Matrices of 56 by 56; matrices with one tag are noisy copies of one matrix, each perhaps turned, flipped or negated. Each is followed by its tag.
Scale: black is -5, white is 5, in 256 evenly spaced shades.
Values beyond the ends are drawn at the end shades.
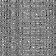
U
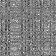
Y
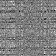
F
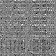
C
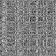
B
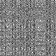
Y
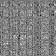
B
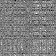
C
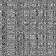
B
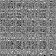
B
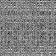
U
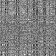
F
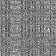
Y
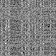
Y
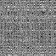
U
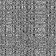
Y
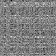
B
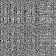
C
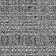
Y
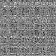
B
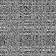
Y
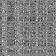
B
